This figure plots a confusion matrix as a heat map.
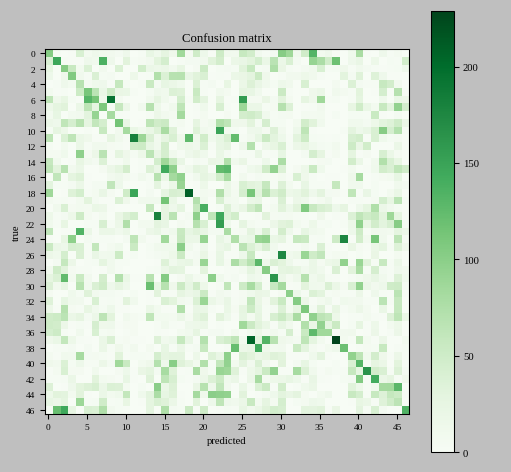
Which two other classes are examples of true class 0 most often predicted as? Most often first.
34, 30
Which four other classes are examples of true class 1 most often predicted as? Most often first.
7, 37, 34, 35
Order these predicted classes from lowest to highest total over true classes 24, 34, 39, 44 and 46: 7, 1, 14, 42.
14, 7, 1, 42
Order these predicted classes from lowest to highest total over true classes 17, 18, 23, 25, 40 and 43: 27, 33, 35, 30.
35, 33, 27, 30
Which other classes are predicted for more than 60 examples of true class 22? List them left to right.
10, 19, 40, 45
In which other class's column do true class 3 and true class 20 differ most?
33
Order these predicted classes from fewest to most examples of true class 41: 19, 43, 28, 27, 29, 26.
26, 27, 43, 28, 19, 29
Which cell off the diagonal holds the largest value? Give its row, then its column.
37, 26
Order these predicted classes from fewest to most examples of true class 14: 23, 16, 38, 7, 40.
38, 40, 7, 16, 23
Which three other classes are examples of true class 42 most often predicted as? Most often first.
40, 27, 15
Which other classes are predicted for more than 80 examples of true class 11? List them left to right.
12, 18, 24
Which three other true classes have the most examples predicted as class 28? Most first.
37, 24, 18
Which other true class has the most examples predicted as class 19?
21
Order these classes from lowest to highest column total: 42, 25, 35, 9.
9, 35, 42, 25
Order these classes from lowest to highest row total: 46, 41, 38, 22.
38, 22, 46, 41
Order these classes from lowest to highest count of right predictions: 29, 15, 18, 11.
15, 29, 11, 18
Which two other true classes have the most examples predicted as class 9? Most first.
40, 29
